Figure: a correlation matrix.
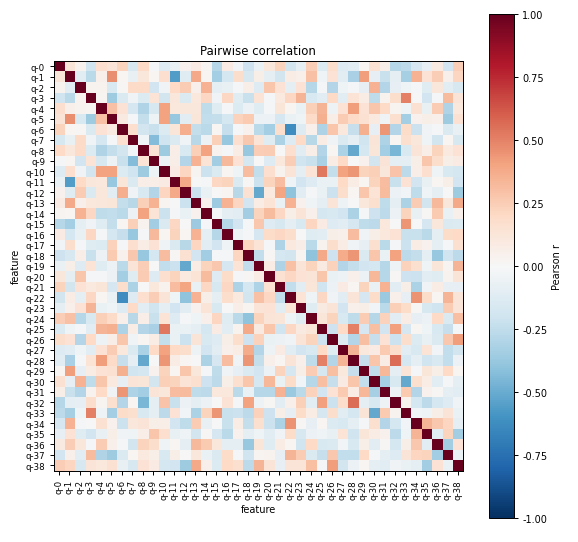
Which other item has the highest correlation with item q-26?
q-38
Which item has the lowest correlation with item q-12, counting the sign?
q-19
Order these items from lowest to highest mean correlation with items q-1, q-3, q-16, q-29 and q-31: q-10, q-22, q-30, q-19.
q-30, q-19, q-22, q-10
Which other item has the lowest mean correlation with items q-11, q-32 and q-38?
q-35
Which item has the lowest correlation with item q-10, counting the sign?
q-8
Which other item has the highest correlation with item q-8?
q-14
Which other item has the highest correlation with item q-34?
q-22
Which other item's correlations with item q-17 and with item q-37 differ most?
q-5
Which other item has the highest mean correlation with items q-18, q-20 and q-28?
q-25
